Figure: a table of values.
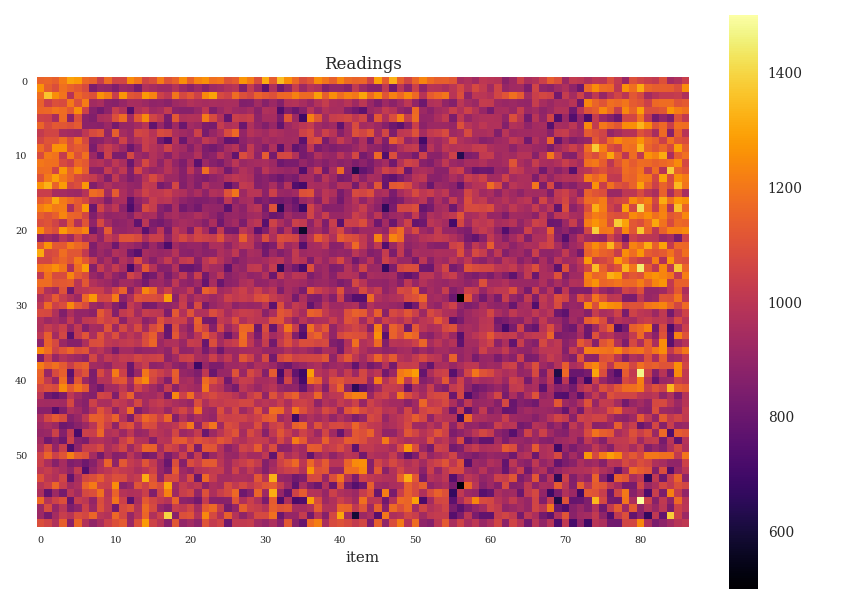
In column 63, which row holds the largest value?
2
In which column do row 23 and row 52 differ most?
84
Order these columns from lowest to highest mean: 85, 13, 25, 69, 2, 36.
69, 25, 13, 36, 2, 85
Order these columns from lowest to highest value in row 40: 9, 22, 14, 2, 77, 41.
77, 2, 9, 41, 22, 14
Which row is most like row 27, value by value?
36
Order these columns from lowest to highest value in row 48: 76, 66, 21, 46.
66, 76, 21, 46
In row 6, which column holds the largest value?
80
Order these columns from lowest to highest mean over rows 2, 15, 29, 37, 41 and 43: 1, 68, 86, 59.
59, 68, 86, 1
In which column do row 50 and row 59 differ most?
73
